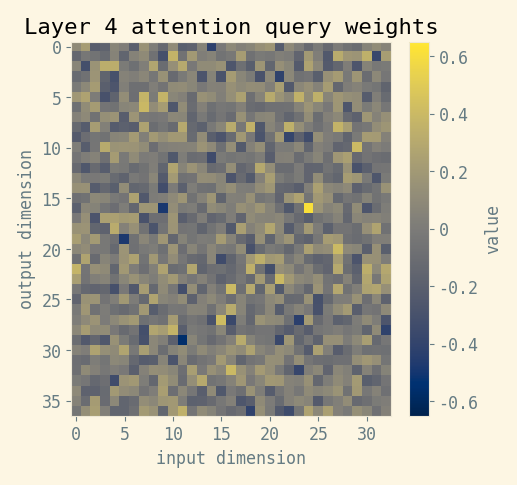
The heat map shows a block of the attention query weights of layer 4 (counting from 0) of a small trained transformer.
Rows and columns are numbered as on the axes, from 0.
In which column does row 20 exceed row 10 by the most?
27
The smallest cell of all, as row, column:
29, 11
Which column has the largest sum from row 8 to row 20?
10
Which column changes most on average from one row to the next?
16
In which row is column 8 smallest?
18
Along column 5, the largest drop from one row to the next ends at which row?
19
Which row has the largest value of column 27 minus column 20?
22
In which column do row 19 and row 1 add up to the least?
5
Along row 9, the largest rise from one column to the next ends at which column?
25
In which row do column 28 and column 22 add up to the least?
9
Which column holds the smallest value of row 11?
14
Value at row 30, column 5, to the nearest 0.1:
0.3
